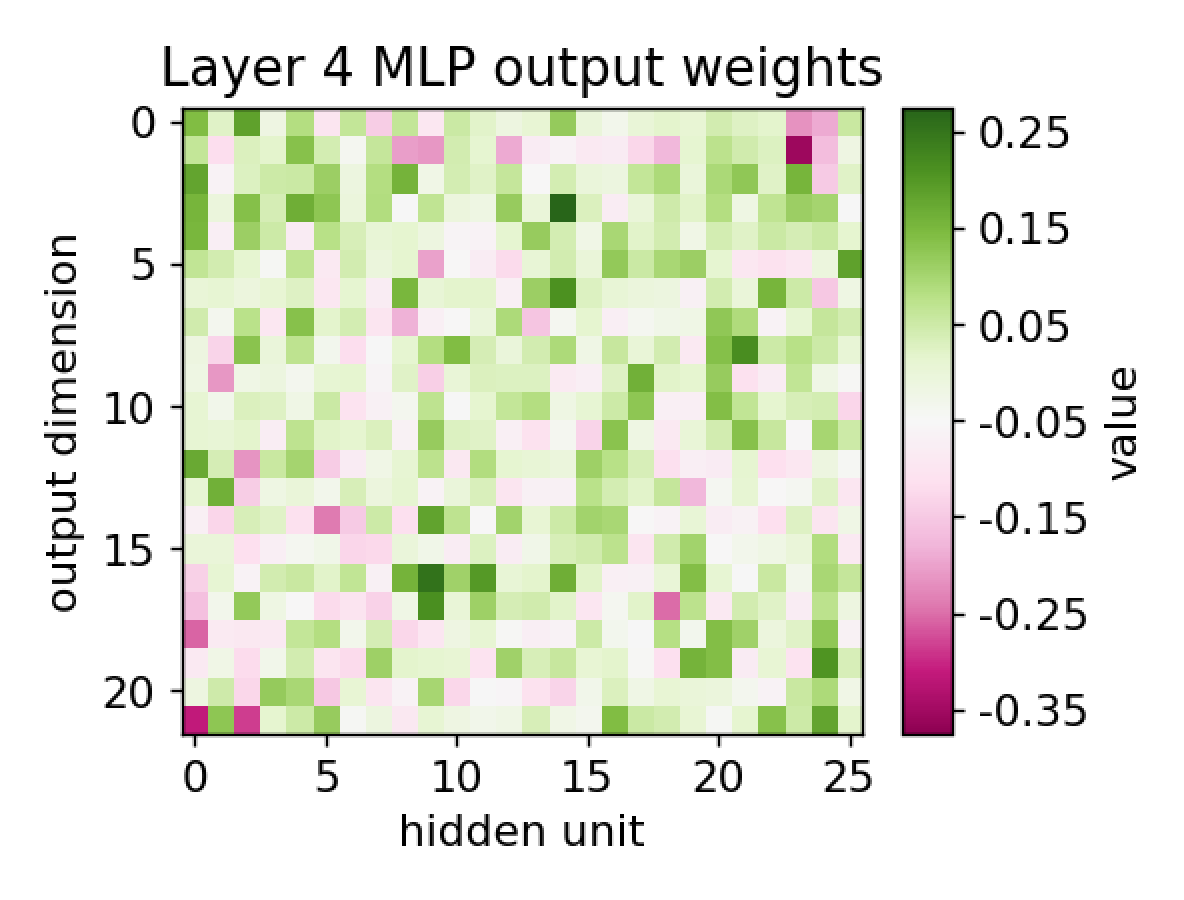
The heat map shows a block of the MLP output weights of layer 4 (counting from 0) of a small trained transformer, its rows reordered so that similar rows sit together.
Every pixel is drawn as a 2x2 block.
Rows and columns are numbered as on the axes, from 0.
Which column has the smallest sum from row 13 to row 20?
0
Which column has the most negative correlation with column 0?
24
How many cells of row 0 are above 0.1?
3
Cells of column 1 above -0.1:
18
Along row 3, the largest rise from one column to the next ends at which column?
14
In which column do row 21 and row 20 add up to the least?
2
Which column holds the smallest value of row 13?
19
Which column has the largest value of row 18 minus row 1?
23
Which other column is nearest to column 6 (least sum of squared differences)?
25
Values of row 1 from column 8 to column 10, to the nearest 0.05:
-0.2 -0.2 0.05
